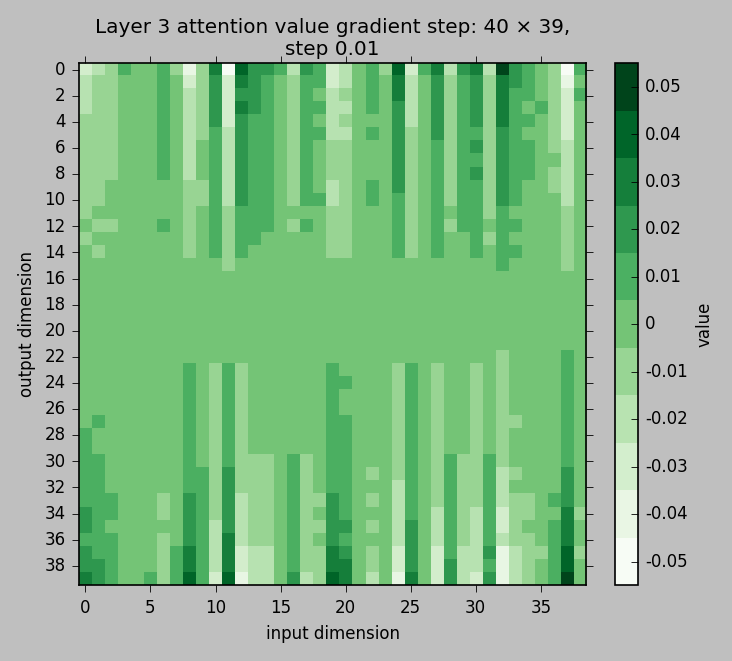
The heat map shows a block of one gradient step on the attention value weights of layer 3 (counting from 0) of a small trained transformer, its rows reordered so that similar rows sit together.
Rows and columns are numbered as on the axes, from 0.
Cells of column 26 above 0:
1
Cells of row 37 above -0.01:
22
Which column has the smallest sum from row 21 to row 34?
32
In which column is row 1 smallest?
37
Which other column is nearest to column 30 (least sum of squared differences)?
10
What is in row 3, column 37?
-0.03
